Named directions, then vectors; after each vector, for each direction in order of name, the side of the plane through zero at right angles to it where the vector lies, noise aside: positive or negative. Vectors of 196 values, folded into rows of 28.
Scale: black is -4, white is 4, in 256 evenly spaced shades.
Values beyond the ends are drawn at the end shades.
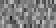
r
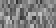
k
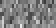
negative, positive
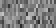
positive, negative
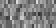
negative, negative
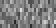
negative, positive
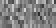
negative, negative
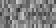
negative, negative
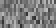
positive, negative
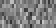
negative, positive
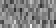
positive, negative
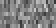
negative, negative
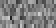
positive, positive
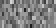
negative, positive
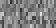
positive, negative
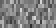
negative, positive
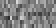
negative, negative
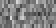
negative, negative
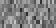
positive, negative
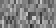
negative, positive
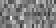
negative, negative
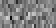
positive, positive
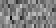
positive, positive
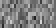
positive, negative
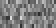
negative, negative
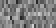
positive, positive
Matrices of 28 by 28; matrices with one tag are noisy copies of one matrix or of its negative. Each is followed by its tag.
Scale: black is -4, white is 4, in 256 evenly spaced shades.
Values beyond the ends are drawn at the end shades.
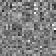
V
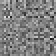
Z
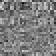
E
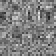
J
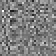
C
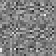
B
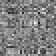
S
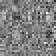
J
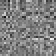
Z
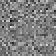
C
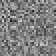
C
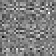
B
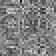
S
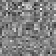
V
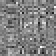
S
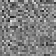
C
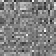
E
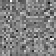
Z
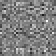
B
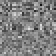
V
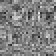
J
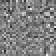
Z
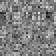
J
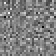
Z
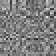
Z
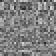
E
